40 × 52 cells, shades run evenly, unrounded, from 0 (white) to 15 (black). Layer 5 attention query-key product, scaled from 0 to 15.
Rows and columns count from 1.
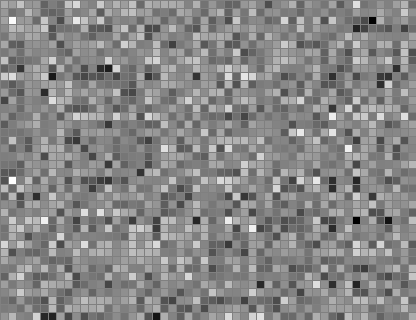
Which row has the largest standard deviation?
28
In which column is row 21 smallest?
31
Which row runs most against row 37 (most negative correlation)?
8
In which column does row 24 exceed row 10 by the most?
2
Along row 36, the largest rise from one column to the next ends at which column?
45
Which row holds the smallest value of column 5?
40
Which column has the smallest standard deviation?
39
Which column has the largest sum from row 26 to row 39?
38
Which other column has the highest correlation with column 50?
43
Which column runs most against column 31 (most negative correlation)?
48
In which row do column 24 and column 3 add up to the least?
35
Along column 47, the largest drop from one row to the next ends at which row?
26
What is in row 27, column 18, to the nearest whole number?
9
